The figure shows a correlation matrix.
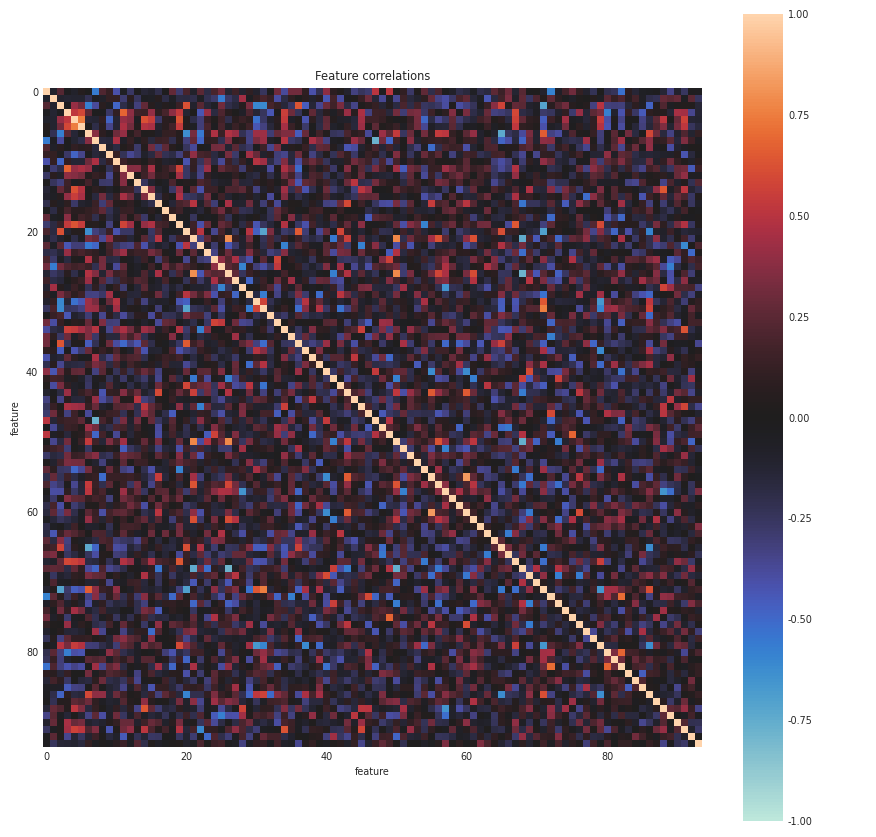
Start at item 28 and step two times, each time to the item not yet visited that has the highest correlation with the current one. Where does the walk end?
14
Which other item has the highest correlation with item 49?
75
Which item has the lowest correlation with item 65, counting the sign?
6
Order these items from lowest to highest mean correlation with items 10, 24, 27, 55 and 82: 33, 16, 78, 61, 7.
33, 78, 16, 7, 61
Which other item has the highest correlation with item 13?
44
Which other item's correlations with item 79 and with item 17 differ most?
86
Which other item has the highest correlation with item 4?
5
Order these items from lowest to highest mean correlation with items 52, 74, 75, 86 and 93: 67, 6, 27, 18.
67, 18, 27, 6
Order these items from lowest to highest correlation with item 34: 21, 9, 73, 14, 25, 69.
9, 73, 25, 21, 69, 14
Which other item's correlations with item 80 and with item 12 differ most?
3
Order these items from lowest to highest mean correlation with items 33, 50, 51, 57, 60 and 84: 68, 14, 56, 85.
68, 14, 85, 56
